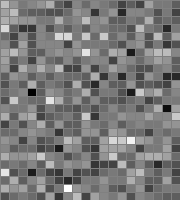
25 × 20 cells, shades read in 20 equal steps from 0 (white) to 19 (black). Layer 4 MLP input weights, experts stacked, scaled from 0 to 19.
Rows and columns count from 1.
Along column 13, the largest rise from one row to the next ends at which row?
21
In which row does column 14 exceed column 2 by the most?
2
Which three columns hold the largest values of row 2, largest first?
14, 11, 20
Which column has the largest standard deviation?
8
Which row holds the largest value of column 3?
4
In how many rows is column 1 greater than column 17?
5
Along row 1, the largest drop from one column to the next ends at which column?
17
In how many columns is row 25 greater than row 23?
9
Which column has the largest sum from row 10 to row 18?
19
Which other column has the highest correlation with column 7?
10
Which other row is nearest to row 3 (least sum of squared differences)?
1
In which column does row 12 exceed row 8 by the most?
15
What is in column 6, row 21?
5
